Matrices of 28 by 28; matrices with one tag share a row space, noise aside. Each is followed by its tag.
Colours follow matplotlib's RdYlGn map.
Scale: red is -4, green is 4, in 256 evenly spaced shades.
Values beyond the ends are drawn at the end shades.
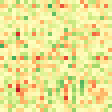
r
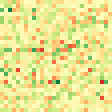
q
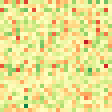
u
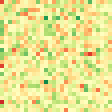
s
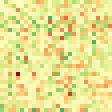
r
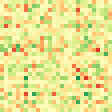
u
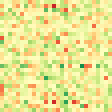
s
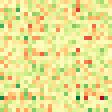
u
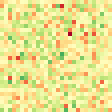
r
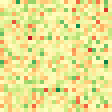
u
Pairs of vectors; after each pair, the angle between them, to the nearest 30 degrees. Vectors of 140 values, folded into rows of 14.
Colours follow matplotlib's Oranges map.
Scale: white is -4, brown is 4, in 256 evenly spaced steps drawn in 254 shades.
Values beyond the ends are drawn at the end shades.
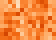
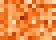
90 degrees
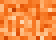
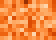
90 degrees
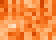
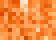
90 degrees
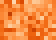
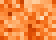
30 degrees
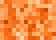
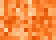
60 degrees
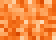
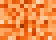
90 degrees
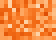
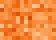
60 degrees
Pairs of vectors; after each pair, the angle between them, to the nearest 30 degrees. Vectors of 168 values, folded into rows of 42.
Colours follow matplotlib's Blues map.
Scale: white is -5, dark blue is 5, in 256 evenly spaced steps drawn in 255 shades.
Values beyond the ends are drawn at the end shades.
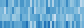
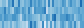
150 degrees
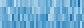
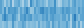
90 degrees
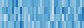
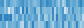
120 degrees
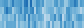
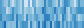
150 degrees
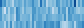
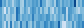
30 degrees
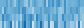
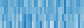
30 degrees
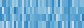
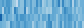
60 degrees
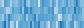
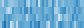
30 degrees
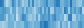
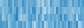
120 degrees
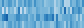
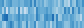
30 degrees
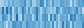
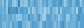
90 degrees
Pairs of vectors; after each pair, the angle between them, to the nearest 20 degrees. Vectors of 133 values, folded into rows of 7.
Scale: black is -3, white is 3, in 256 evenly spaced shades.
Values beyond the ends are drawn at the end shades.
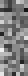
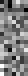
40 degrees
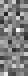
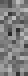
120 degrees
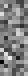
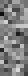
140 degrees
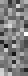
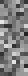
140 degrees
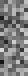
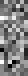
120 degrees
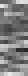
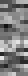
60 degrees
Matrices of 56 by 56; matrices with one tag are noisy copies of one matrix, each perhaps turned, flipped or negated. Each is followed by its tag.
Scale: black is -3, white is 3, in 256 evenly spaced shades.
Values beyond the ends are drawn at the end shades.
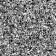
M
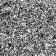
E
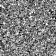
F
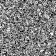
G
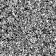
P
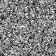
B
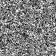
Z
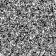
B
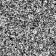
Z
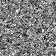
Z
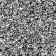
P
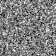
G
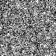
E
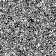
Z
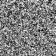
F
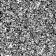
E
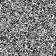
B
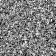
F
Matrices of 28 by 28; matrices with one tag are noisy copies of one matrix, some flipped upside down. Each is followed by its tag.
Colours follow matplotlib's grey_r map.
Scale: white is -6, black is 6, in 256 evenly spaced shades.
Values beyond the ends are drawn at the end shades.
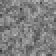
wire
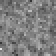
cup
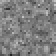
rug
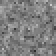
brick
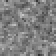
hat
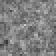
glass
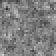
rug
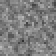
brick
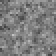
wire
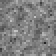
wire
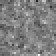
wire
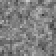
cup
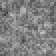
glass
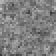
rug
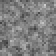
glass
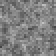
glass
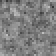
rug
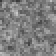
rug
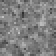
glass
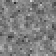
brick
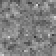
rug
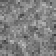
glass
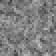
cup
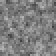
brick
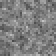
wire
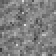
wire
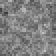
glass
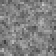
glass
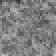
rug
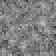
glass
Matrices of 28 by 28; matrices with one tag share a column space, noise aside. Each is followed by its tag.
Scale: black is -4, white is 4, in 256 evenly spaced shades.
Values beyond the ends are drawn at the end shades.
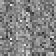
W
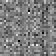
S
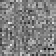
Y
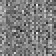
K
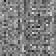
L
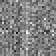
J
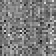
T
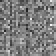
J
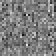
W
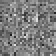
W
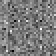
L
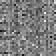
K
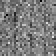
W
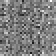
L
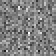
J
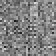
T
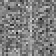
J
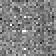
J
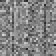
S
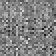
T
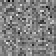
J
